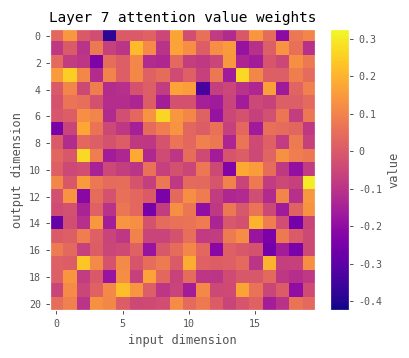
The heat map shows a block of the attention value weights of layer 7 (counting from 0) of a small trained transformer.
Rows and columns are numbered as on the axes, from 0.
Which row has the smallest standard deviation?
8
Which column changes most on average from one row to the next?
2
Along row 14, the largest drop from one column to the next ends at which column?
4
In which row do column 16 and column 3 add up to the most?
17
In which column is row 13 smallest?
7
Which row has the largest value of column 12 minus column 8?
1
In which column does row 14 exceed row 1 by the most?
15
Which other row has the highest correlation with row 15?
9
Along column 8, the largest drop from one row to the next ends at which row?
12
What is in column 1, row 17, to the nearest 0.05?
0
